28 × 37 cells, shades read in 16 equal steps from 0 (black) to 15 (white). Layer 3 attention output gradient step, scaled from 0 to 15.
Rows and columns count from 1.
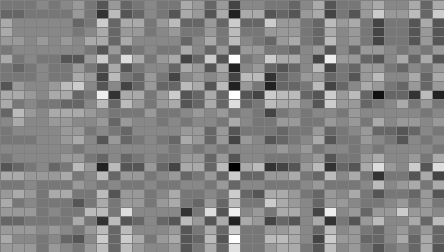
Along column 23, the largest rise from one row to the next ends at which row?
11
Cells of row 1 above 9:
5
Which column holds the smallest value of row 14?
10
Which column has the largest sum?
20
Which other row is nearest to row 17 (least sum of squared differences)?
14
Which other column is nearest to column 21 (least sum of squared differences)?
22
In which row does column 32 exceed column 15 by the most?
19
